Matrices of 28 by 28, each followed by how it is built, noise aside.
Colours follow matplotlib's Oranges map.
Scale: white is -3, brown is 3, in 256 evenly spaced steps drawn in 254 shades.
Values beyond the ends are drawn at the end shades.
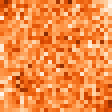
smooth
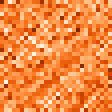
Hankel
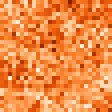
smooth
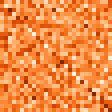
diagonal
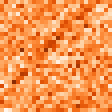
Hankel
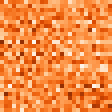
low rank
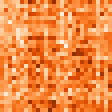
blocks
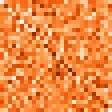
diagonal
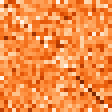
diagonal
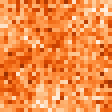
smooth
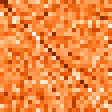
diagonal
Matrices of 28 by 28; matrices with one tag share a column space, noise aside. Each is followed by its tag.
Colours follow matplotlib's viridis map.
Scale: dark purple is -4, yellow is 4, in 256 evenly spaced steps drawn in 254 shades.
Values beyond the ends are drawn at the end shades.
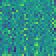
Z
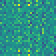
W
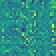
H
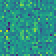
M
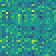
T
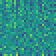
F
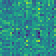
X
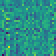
Z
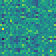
W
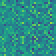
W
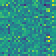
W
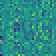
M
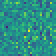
M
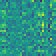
H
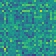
T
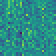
X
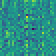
X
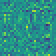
T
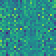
X
